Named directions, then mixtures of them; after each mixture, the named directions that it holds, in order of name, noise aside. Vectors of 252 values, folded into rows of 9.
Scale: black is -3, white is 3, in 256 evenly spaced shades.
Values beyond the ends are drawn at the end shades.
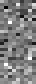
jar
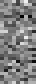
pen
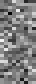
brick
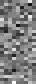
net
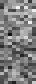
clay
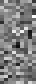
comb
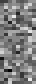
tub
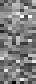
clay, pen.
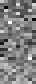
jar, tub.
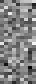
brick, jar.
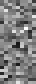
comb.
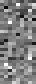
jar.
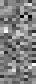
net, pen.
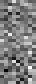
brick, pen, tub.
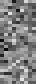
brick.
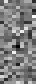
comb.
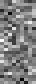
brick.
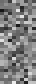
brick, net.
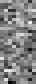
clay, net, tub.
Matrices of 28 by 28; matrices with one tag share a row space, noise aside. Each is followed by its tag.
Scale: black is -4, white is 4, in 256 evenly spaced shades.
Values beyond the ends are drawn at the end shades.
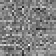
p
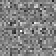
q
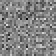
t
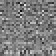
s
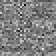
s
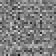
q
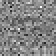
q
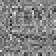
q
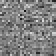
s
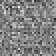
q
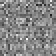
t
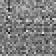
t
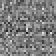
t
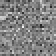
p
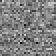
s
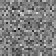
q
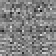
p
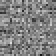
p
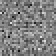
q
